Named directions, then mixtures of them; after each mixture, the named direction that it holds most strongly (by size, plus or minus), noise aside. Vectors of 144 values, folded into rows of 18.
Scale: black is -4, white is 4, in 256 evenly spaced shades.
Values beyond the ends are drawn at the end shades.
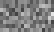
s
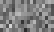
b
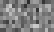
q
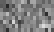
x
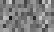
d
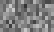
b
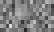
b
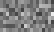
s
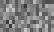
b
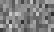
b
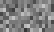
s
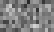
q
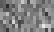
x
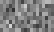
b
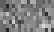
x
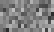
s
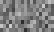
b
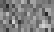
x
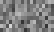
b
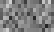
d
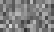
b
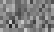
b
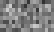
q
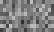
b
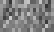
d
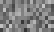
b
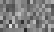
b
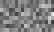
s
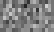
q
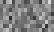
d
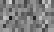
d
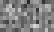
q
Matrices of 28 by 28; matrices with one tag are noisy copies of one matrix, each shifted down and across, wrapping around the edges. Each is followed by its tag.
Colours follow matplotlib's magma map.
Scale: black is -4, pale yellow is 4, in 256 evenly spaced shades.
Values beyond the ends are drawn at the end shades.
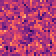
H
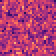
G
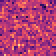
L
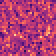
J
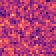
G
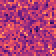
L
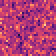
J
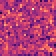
G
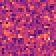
H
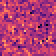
L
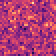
H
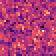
H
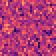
J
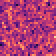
J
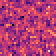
G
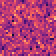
H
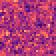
G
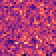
J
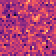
L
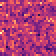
G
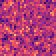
G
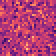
L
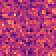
L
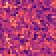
L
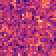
L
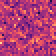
H
